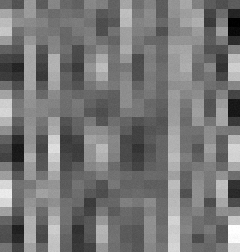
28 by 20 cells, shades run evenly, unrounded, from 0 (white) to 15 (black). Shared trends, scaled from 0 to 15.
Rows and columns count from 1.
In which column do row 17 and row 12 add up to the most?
2
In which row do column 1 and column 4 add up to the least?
22
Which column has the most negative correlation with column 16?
19
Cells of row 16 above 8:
12
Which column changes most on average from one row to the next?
20
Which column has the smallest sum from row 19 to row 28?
15
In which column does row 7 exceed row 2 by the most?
1
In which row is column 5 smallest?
17
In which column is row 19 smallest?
5
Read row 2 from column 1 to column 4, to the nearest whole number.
5 7 6 8
